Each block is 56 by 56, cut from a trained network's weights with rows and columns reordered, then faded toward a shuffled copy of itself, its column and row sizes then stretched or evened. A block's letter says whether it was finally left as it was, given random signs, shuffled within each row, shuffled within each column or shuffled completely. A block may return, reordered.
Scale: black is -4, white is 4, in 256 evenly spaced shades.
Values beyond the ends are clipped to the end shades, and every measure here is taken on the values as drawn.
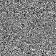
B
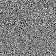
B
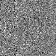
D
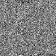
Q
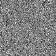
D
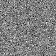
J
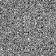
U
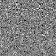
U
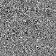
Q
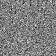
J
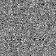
Q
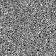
J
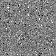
D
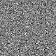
Q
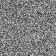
J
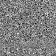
B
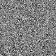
Q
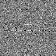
Q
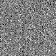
D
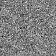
B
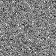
B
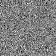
B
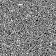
B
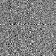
U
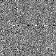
Q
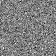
J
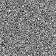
B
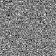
U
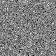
J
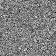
J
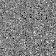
D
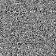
Q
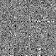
U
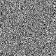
Q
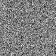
D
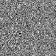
U
